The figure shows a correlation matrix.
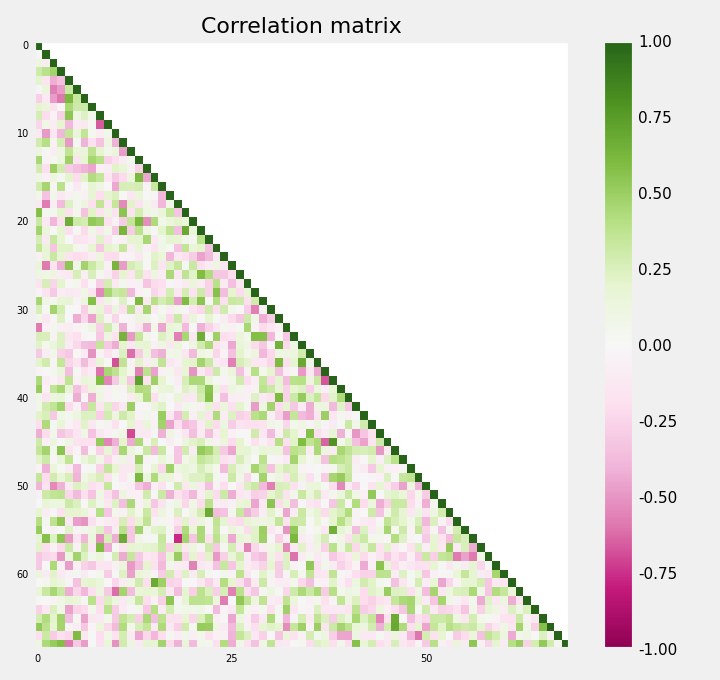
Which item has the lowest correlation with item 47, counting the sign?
50
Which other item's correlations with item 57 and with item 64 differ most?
32
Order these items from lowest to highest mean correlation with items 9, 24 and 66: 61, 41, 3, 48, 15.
48, 15, 61, 41, 3
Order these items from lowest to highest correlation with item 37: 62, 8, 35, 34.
8, 34, 62, 35
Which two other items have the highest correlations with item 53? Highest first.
22, 57
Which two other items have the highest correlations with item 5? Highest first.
67, 58
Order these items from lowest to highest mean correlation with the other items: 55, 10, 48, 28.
10, 28, 48, 55
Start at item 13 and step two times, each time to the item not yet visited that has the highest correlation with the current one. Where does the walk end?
45
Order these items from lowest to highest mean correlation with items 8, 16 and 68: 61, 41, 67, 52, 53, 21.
67, 52, 21, 53, 41, 61
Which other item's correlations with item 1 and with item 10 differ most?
25
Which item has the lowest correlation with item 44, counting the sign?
12
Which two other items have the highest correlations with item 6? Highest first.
4, 25
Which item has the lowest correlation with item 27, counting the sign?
57
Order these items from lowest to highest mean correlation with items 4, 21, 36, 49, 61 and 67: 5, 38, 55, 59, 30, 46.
59, 30, 5, 46, 55, 38
